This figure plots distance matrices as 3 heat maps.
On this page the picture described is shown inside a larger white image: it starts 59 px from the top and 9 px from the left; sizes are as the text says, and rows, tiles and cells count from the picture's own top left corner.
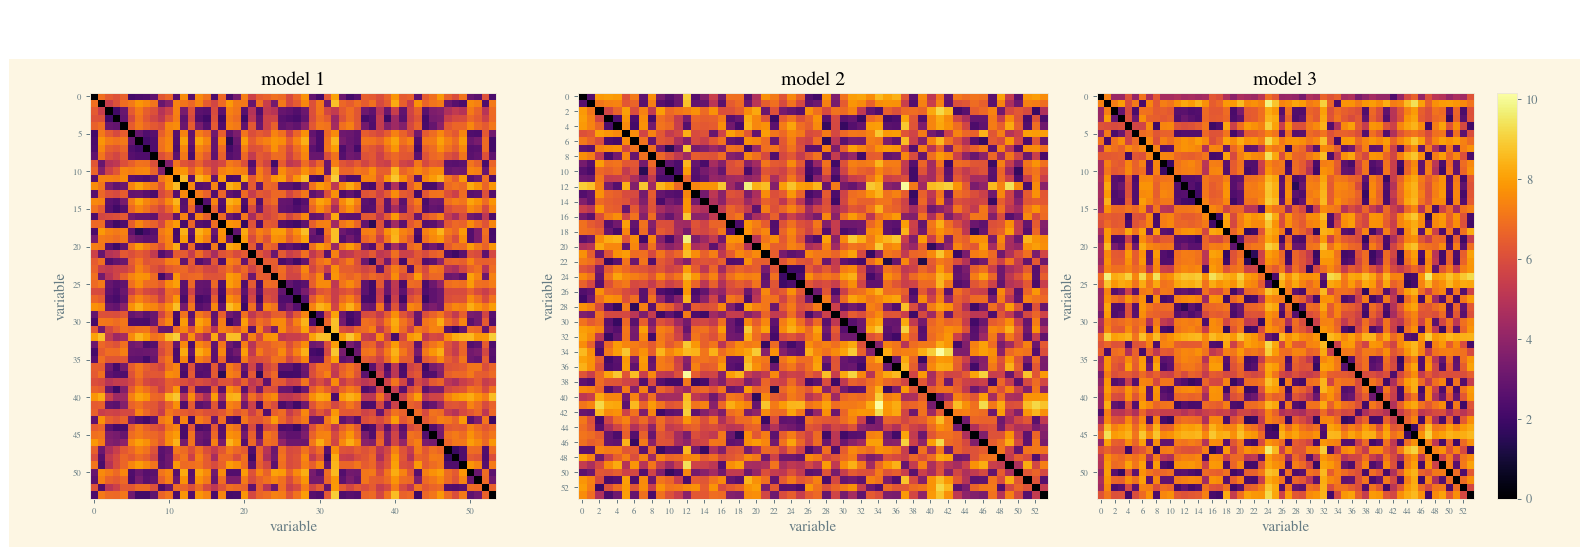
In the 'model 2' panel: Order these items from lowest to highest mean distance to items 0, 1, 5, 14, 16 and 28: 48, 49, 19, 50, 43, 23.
50, 19, 49, 23, 43, 48
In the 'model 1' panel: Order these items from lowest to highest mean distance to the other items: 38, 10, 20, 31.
20, 38, 31, 10
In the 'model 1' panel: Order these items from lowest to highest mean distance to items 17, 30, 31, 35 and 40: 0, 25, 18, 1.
0, 18, 25, 1
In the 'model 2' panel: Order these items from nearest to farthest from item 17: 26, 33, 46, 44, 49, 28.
46, 28, 44, 26, 33, 49
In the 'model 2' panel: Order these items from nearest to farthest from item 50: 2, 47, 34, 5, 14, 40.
47, 14, 40, 5, 2, 34
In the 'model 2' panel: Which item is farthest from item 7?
12
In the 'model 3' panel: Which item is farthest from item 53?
24
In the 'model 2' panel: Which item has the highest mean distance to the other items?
41
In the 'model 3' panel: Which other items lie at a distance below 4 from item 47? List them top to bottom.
4, 8, 16, 17, 33, 53
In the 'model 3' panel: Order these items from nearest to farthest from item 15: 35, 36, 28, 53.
35, 36, 28, 53
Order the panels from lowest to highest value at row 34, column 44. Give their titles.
model 2, model 1, model 3
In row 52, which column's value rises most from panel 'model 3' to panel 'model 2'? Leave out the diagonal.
41
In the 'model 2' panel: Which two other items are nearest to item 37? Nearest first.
49, 16
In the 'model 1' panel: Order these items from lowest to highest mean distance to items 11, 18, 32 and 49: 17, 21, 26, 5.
5, 21, 26, 17
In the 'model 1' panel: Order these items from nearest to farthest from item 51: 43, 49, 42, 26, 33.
33, 43, 26, 42, 49
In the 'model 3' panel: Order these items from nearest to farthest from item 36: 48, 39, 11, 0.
39, 0, 48, 11
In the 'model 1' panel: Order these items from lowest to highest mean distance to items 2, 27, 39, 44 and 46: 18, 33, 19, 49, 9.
9, 49, 33, 19, 18
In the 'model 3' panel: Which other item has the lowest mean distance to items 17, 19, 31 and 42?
0
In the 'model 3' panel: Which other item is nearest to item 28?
12
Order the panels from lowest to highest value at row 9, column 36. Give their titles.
model 3, model 1, model 2
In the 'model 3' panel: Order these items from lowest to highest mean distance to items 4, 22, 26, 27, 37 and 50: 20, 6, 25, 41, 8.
41, 20, 8, 6, 25
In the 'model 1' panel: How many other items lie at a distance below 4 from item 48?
9
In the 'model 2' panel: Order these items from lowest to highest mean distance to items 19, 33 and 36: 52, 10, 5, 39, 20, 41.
10, 52, 39, 20, 5, 41
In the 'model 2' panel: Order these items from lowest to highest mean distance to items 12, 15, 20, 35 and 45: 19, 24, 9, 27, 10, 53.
53, 10, 9, 27, 19, 24
